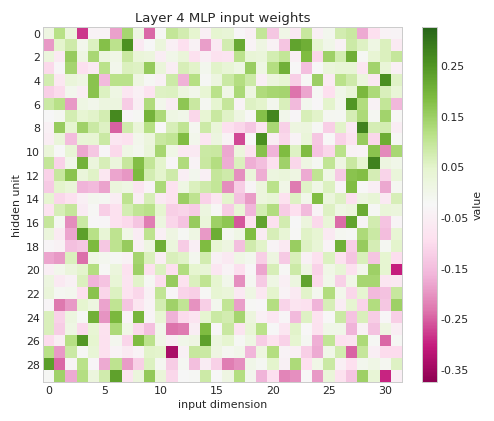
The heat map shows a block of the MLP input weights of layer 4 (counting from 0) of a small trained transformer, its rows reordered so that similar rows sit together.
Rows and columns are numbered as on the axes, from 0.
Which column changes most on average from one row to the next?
17
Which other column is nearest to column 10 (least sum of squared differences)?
15
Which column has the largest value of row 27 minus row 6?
2
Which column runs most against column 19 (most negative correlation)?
8
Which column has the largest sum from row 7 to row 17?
28
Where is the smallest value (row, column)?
27, 11
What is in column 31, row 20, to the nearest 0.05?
-0.3
